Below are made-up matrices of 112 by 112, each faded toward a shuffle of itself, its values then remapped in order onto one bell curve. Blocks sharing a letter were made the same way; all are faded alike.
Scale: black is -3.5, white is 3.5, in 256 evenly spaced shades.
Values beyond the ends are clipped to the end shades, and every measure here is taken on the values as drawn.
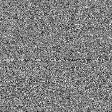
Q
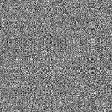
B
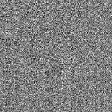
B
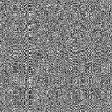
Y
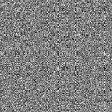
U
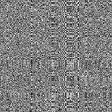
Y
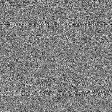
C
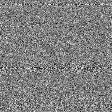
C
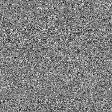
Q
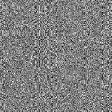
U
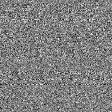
C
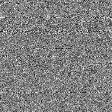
Q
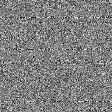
C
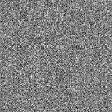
B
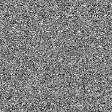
Q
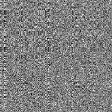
U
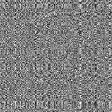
Y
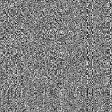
U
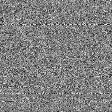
Q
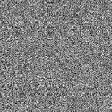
B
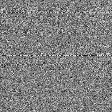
C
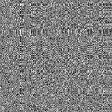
Y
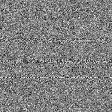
C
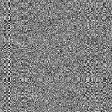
Y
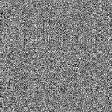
B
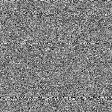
Q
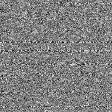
C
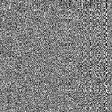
U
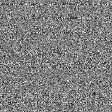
C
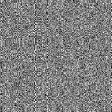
U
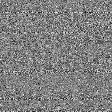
Q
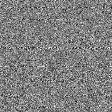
Q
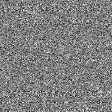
C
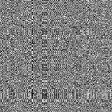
Y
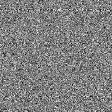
Q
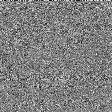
C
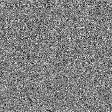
Q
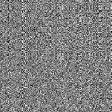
U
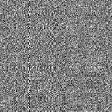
U
